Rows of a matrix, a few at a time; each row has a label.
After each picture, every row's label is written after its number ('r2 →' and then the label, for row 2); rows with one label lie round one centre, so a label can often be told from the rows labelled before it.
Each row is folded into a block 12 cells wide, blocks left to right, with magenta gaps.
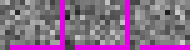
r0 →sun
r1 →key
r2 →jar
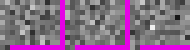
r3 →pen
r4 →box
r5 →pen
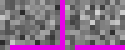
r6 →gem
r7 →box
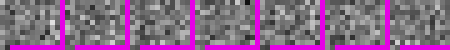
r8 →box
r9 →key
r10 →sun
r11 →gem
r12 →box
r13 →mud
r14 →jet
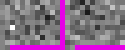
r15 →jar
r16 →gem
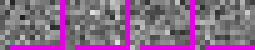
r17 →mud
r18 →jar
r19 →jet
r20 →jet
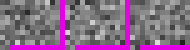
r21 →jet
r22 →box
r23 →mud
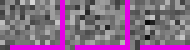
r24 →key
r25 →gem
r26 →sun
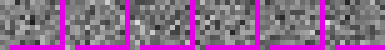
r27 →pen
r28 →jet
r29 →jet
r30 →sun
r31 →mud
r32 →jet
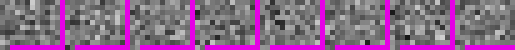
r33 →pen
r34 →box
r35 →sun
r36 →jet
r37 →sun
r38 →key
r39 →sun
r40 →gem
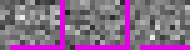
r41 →box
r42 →key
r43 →mud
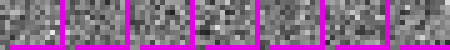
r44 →mud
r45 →box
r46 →jar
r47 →pen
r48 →gem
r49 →jar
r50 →box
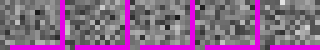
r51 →jar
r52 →key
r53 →key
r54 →jet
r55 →key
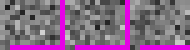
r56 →gem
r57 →pen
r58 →box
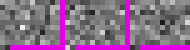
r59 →pen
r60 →jet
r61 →key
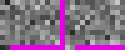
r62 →key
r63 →jar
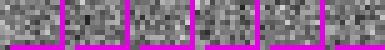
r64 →key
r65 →jar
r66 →key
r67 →pen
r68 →box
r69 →key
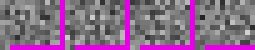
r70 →sun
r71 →pen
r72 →jet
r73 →mud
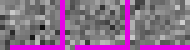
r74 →mud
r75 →jet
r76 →gem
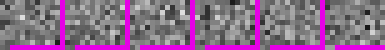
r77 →box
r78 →mud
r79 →jar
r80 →box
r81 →sun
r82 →mud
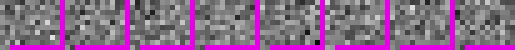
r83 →jet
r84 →sun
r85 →gem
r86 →sun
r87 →box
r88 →gem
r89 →box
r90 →key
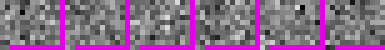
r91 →gem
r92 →jet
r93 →jet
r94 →gem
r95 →jar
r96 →box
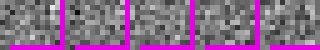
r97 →box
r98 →box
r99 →box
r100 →mud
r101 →jar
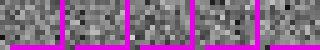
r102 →sun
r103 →sun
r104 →pen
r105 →pen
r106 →key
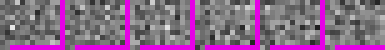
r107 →jar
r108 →box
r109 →pen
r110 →box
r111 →mud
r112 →pen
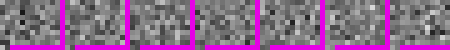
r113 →gem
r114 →pen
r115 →mud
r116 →mud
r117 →box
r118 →gem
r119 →jet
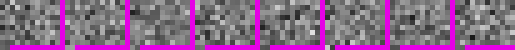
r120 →mud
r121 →jet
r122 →jet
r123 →box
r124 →mud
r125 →jet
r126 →jar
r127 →sun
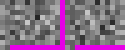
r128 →box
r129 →sun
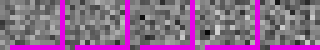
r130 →box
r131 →mud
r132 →sun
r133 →pen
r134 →pen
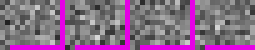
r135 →jar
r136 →box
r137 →sun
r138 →pen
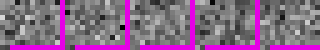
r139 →pen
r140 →key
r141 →box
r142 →pen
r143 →jet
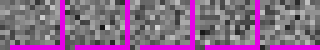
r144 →box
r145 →sun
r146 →sun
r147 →pen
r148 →box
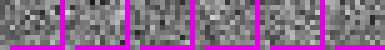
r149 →jar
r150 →box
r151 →pen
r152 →sun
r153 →sun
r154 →pen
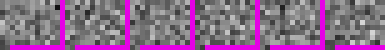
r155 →key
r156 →key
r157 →box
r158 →sun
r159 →gem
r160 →mud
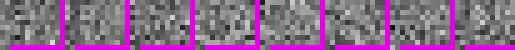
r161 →sun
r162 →box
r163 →mud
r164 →gem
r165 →key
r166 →sun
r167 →mud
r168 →box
